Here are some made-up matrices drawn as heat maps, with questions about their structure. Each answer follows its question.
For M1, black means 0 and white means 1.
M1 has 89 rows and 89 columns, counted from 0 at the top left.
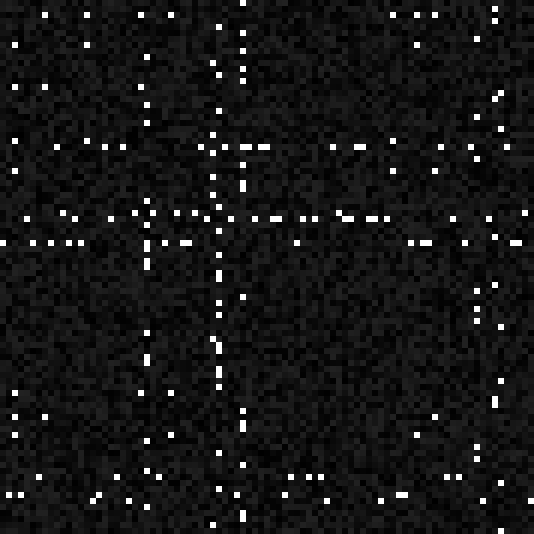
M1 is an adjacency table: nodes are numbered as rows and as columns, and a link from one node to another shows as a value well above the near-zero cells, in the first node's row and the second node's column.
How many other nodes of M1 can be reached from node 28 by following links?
7
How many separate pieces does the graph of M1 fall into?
7
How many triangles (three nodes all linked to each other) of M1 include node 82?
0
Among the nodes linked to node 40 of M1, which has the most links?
node 24
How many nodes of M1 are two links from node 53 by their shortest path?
7
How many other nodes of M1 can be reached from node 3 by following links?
7
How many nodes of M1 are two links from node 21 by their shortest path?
5
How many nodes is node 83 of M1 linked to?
6
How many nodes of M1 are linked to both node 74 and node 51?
1
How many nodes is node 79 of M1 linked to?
8
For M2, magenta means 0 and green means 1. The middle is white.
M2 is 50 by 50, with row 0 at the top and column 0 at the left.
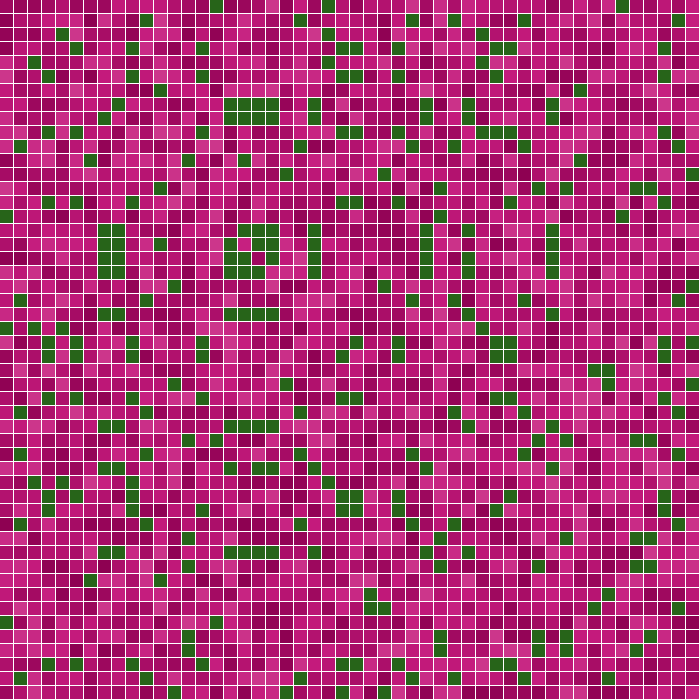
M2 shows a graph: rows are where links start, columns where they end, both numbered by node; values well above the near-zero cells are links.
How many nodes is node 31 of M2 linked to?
6
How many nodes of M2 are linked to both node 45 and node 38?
4
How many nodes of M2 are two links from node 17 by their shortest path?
4
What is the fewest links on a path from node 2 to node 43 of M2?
6
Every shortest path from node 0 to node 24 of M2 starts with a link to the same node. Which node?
node 23
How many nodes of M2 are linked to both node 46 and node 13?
4
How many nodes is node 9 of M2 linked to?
10
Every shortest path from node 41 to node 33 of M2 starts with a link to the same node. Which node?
node 11
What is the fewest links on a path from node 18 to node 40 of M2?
4
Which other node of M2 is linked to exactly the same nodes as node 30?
node 22
